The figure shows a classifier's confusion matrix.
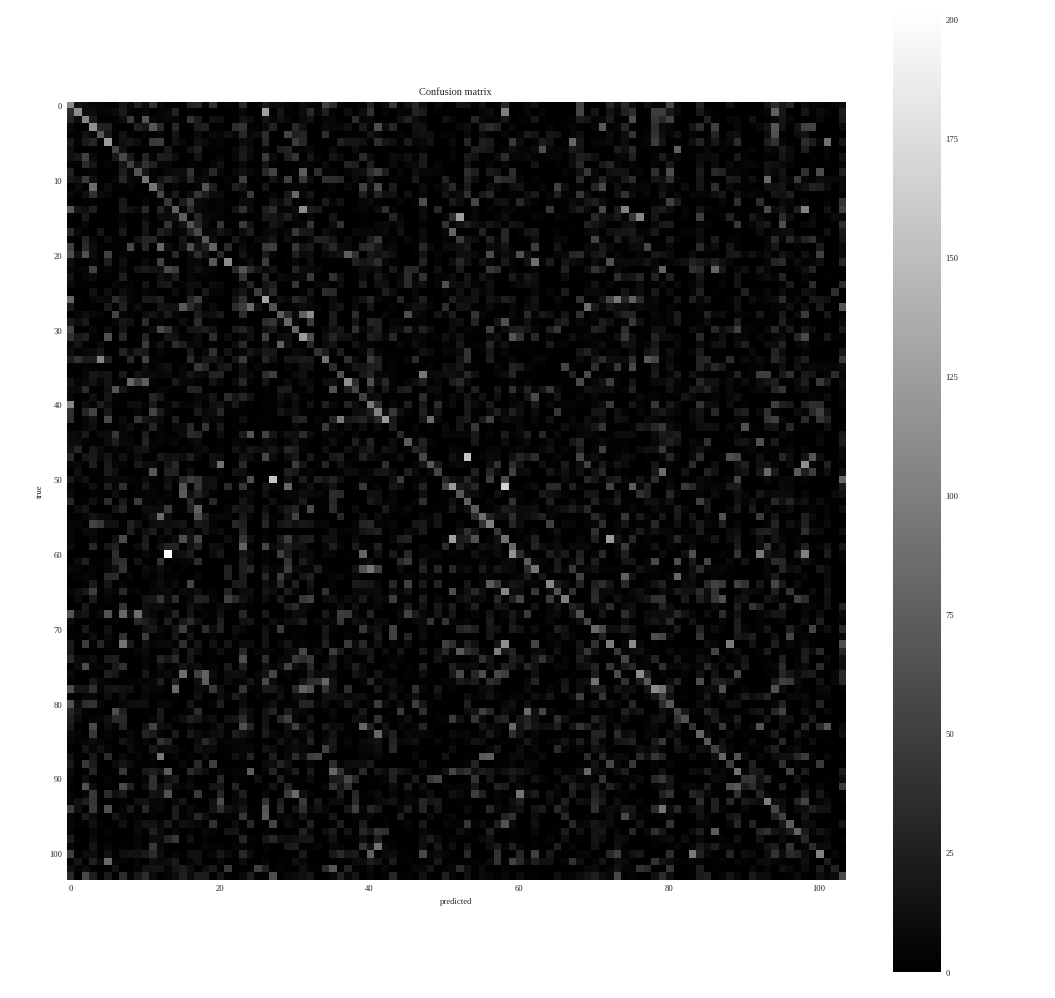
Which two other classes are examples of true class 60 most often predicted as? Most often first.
13, 59
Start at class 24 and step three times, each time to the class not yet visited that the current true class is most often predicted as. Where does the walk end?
69
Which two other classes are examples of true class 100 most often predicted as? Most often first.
83, 40
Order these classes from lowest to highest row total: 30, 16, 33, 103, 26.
33, 16, 103, 30, 26
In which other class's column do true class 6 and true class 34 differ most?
4
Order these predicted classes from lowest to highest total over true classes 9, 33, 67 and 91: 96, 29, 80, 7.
96, 29, 80, 7
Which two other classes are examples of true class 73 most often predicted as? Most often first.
57, 52
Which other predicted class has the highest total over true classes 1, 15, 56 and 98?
26
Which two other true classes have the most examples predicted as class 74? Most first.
14, 63
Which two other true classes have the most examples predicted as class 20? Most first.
48, 93
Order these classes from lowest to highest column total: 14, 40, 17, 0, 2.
14, 2, 40, 17, 0
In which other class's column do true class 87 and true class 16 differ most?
12
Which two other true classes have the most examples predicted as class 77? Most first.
34, 19
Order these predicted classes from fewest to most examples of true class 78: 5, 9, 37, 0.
9, 5, 37, 0
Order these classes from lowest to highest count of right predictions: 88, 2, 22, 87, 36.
22, 88, 36, 87, 2
